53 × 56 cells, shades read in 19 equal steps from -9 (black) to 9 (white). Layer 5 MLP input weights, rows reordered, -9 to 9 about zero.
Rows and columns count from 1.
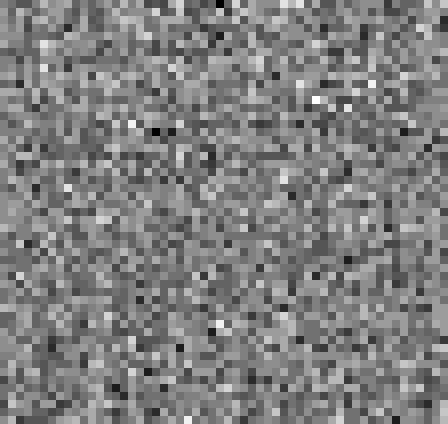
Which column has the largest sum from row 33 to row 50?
13
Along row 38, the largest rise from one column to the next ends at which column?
19
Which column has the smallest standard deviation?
1
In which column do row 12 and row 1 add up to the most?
38
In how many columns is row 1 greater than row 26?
24
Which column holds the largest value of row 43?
17
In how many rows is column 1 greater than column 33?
24
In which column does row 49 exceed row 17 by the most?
51
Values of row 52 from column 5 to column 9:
-2 -2 -4 -3 1
